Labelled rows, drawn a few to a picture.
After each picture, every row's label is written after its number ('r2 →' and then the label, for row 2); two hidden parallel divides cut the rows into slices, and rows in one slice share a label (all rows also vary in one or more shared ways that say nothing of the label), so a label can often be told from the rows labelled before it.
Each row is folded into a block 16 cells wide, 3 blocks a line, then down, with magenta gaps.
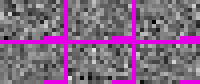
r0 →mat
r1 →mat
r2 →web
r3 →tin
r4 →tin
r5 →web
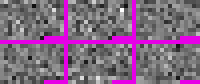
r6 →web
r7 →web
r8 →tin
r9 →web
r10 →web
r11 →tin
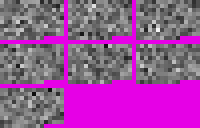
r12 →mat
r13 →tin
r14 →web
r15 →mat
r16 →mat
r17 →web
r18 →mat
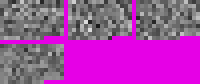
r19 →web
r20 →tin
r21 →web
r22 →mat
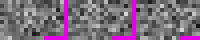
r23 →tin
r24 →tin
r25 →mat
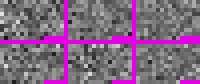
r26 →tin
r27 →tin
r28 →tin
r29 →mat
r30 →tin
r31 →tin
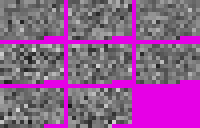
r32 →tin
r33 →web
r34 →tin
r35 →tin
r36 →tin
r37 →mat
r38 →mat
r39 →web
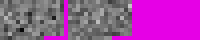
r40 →web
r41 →mat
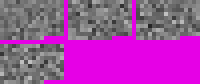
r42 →tin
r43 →web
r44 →mat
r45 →web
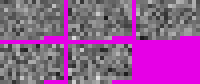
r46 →tin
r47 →mat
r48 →tin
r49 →web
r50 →web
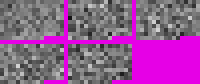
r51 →tin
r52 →tin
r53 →mat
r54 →mat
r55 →web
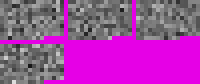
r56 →tin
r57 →mat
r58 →mat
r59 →tin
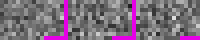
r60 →web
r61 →web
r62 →web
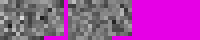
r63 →web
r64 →web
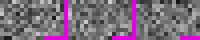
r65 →web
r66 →tin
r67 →mat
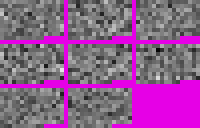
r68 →web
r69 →tin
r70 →tin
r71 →web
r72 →web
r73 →web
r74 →web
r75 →tin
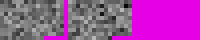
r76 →tin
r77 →web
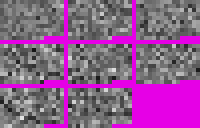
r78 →mat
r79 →mat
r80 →web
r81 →web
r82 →mat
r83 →mat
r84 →mat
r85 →tin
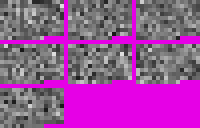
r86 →mat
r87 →mat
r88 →web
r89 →web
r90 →web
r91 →web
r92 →web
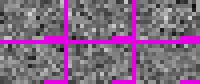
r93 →mat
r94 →mat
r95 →tin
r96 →web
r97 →mat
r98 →web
